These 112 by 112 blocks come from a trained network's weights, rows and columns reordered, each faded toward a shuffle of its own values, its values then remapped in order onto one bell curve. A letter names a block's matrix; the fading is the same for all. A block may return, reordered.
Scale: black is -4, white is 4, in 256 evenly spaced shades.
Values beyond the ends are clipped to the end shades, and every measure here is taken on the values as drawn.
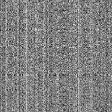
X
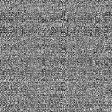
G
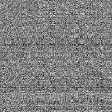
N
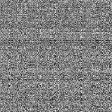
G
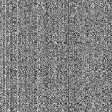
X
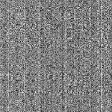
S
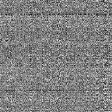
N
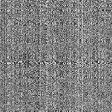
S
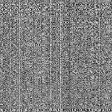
X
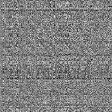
N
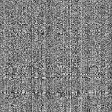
S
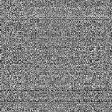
N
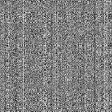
S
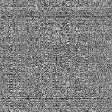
N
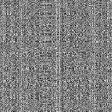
X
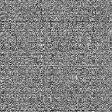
N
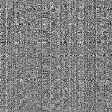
S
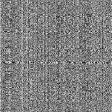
S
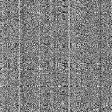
X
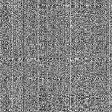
X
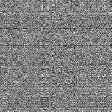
N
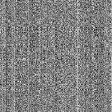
X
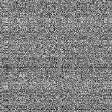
N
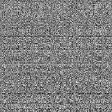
N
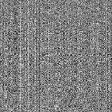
S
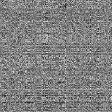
N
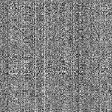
S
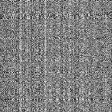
S
